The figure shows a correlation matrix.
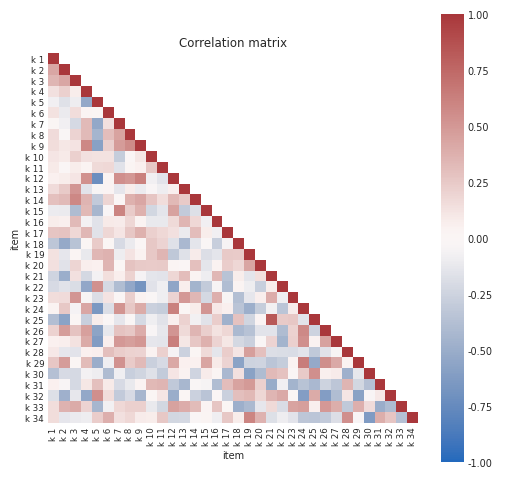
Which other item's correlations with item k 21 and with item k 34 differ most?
k 25
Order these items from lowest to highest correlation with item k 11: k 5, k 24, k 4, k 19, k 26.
k 24, k 26, k 4, k 5, k 19
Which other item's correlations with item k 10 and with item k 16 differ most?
k 31
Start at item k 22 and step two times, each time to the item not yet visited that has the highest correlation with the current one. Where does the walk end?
k 32
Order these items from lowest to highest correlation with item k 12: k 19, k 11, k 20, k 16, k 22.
k 22, k 19, k 11, k 20, k 16
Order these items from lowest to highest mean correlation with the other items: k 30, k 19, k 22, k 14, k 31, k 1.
k 22, k 30, k 31, k 19, k 1, k 14
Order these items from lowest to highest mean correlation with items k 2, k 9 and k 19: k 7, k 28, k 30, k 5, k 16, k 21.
k 30, k 21, k 5, k 16, k 7, k 28
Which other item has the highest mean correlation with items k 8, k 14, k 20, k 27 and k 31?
k 9
